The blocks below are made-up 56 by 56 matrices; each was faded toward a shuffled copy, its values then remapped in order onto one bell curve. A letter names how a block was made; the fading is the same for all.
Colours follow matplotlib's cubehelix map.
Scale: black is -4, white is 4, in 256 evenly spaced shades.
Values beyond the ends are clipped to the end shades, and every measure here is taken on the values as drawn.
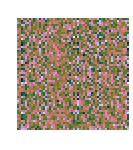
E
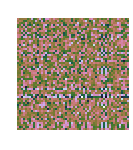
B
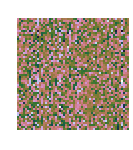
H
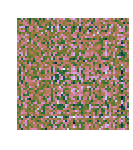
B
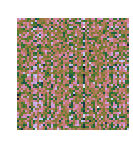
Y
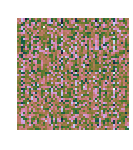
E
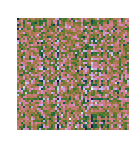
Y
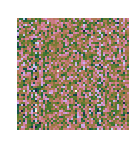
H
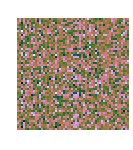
H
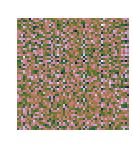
Y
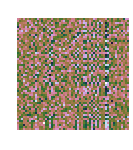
Y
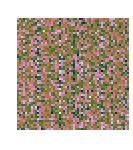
H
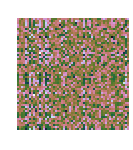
Y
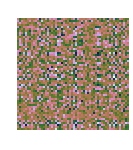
Y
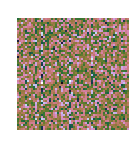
H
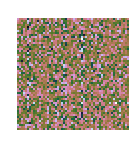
H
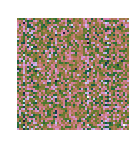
H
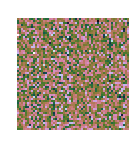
H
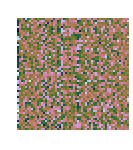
E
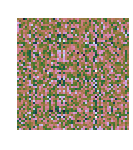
E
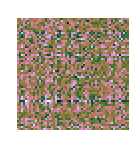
B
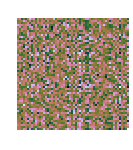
Y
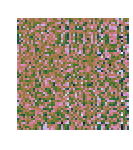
Y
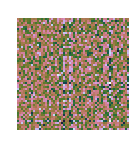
E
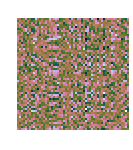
E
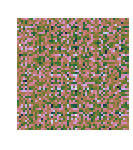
Y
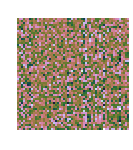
H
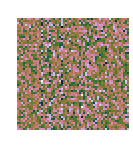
H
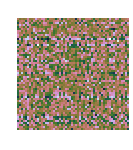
B
